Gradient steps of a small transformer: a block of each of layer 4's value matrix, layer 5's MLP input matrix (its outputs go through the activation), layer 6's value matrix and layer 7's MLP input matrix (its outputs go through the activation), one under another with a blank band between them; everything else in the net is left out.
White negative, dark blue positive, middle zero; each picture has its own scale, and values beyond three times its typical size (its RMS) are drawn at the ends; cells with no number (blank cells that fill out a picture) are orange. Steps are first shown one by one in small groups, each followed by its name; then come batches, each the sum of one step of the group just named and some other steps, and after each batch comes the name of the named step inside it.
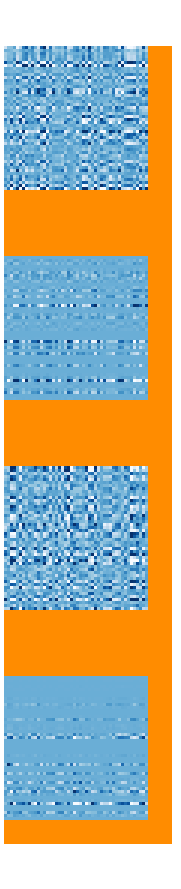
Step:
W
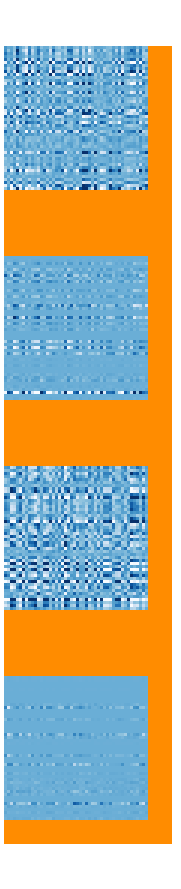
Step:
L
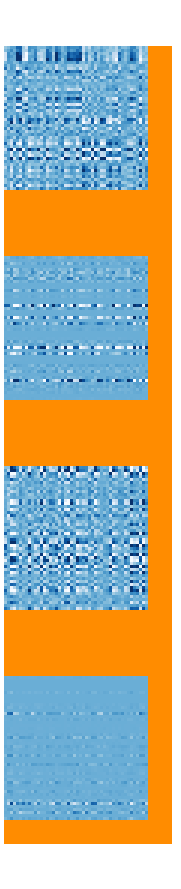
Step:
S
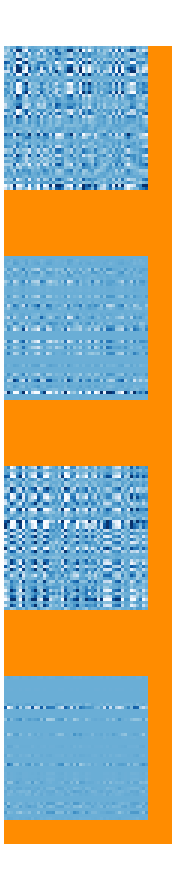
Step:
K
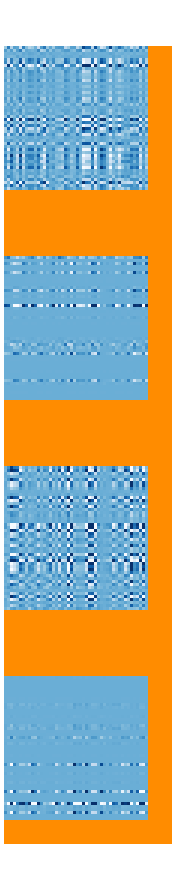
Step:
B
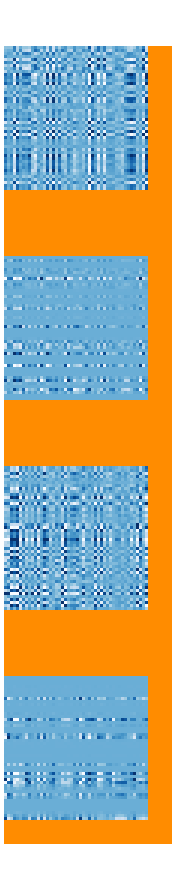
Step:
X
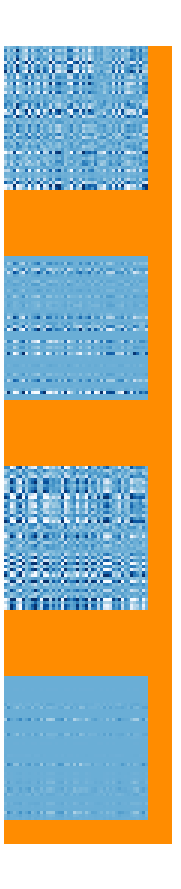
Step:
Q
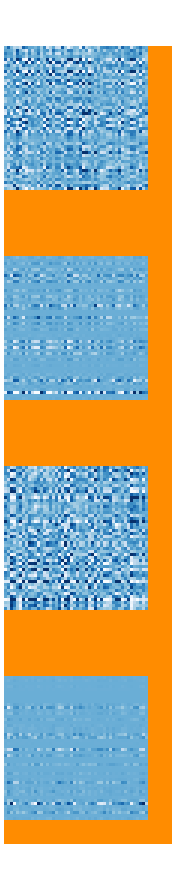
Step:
L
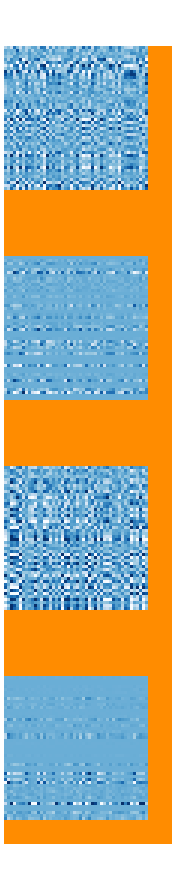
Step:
Q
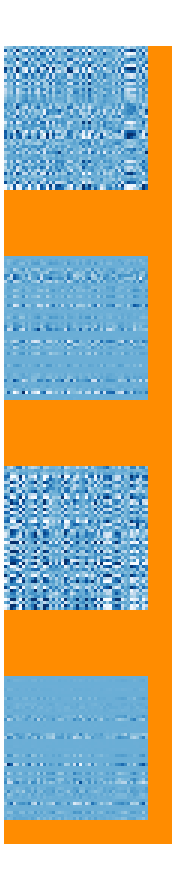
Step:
Q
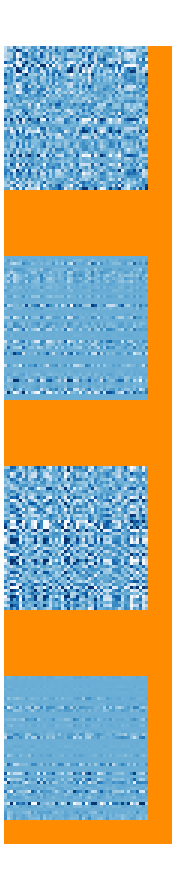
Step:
K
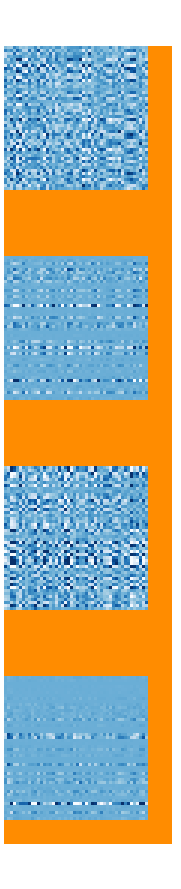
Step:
S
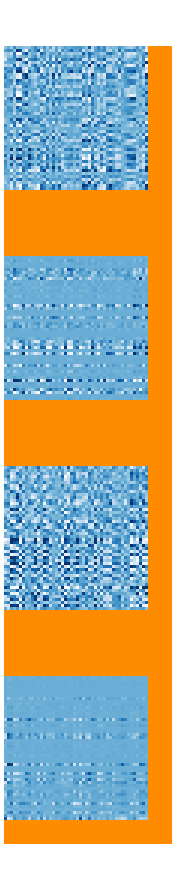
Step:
X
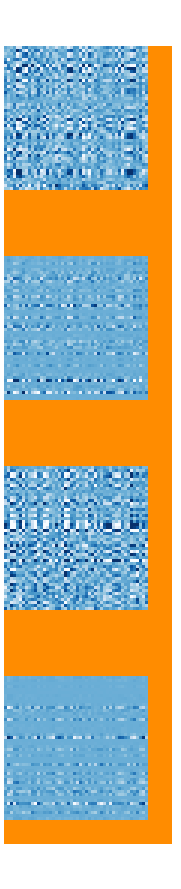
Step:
K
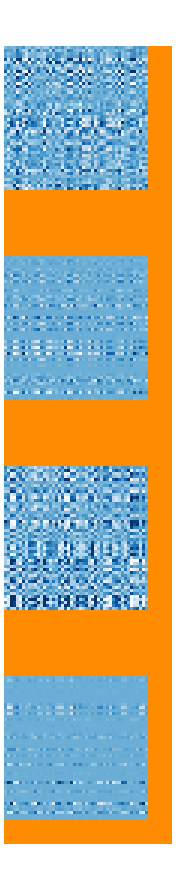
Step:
L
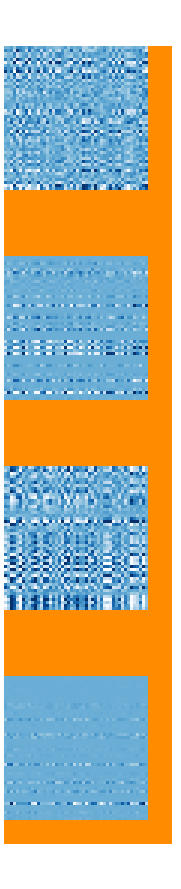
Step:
Q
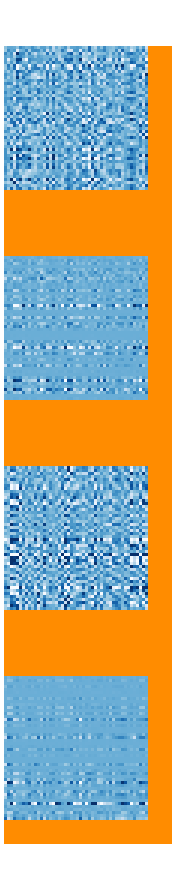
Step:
X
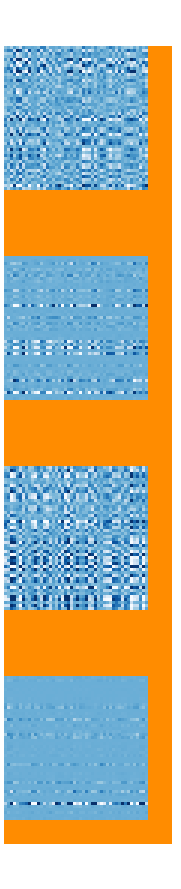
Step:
K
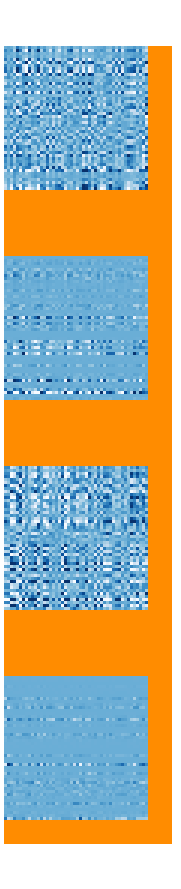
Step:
L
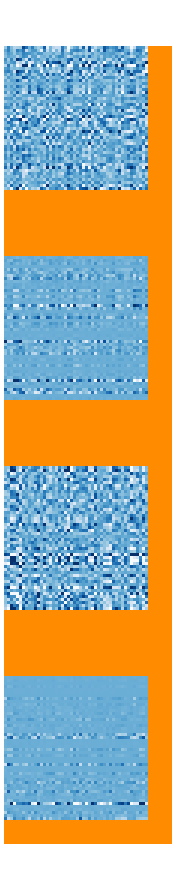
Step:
W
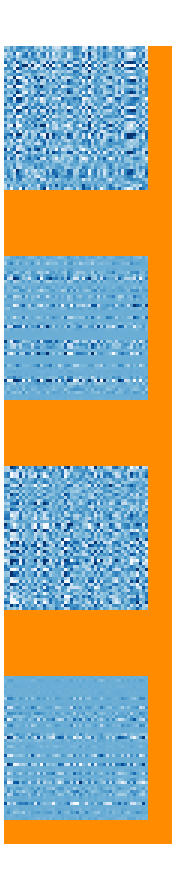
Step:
W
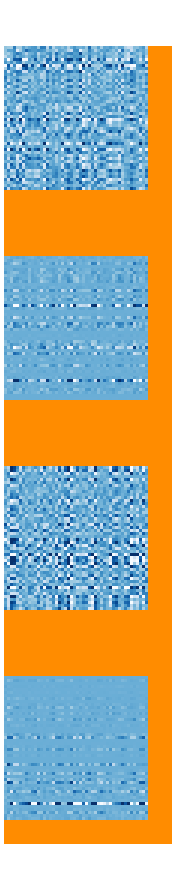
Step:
S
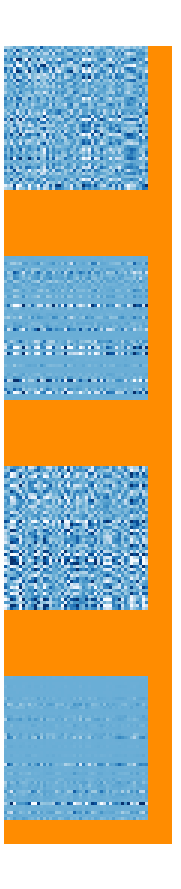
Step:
Q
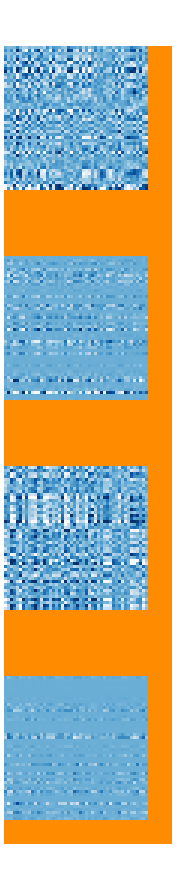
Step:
Q
